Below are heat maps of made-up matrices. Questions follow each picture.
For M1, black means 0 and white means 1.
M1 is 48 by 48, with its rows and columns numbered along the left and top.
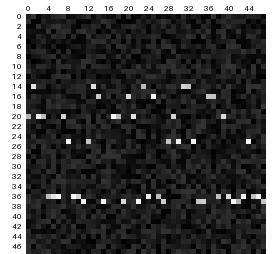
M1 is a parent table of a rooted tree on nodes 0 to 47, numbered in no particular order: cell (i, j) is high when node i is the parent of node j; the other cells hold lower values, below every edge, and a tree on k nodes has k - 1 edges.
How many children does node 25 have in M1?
6
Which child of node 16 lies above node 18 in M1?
20
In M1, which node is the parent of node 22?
37
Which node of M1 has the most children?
36
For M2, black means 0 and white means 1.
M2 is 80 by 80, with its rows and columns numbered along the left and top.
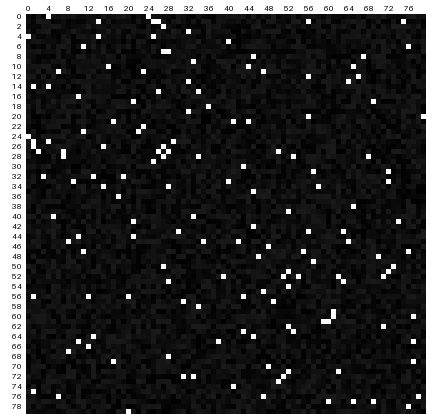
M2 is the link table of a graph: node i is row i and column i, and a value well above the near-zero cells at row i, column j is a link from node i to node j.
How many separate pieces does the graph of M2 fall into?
8
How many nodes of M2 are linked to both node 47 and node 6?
2
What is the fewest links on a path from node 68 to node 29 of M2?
6
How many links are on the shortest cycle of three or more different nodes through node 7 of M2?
3
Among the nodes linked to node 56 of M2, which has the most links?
node 1
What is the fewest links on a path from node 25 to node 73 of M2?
5
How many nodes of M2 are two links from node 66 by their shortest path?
1
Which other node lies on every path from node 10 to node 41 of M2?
node 21
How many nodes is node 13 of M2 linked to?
2
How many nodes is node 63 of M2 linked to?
2
